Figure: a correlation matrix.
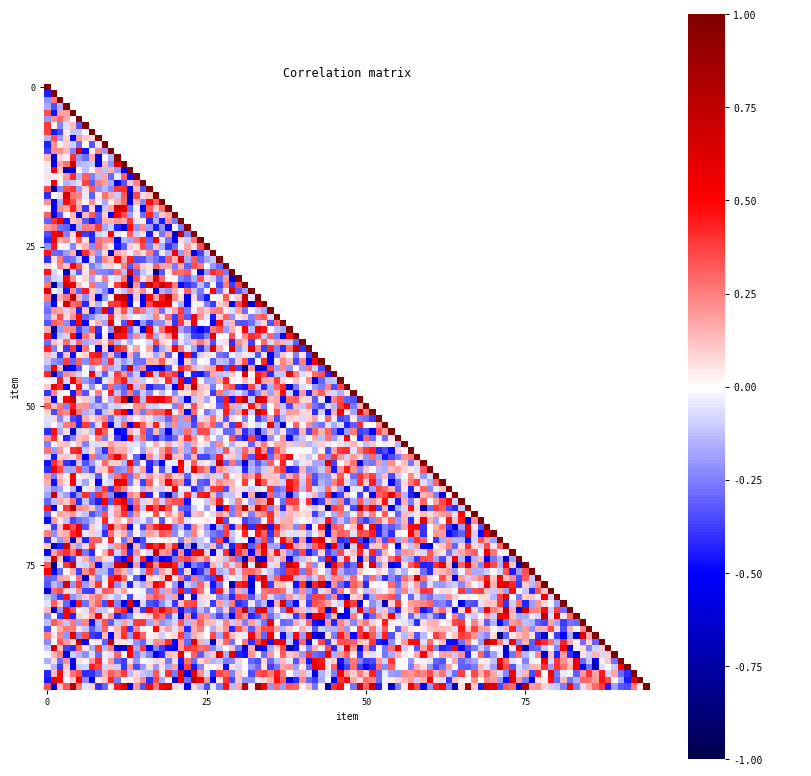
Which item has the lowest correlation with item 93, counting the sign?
20
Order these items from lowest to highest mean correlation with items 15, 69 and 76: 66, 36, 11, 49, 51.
11, 36, 51, 49, 66
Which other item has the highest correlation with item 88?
1
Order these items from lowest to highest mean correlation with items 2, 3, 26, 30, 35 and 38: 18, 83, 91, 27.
91, 83, 27, 18
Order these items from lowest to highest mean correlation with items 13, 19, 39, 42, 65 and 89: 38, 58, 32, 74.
74, 32, 58, 38
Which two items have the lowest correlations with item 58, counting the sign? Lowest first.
64, 15
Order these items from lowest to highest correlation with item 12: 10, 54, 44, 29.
54, 44, 10, 29
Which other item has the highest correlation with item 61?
4
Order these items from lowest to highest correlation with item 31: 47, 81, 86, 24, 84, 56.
47, 81, 84, 24, 86, 56
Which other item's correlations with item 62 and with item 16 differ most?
21
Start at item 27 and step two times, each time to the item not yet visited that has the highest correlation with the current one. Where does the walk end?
44
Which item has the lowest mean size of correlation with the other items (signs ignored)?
56
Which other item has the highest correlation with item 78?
83
